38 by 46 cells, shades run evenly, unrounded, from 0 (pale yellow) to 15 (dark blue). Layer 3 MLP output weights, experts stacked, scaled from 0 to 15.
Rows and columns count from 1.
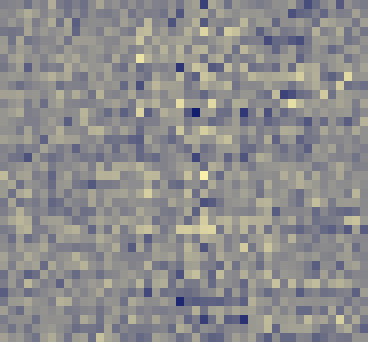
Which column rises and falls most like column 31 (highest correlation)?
25
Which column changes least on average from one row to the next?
5
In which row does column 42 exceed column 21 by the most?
6
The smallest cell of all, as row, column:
20, 26
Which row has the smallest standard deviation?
29
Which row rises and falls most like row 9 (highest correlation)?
37
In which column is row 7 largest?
38
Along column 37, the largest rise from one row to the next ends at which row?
13
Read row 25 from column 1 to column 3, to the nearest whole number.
7 5 4
